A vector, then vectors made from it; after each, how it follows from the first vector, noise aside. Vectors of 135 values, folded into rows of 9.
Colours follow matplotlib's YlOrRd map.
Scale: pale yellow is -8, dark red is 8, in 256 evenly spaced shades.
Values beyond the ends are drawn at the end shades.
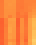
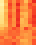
reversed, scaled up.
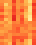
wrapped around, scaled up.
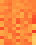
sign-scrambled.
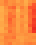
wrapped around, negated.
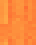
wrapped around, shrunk.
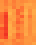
wrapped around, negated.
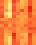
wrapped around, scaled up.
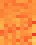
sign-scrambled.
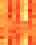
wrapped around, scaled up.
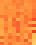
sign-scrambled.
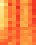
reversed, scaled up.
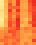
reversed, scaled up.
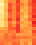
reversed, scaled up.
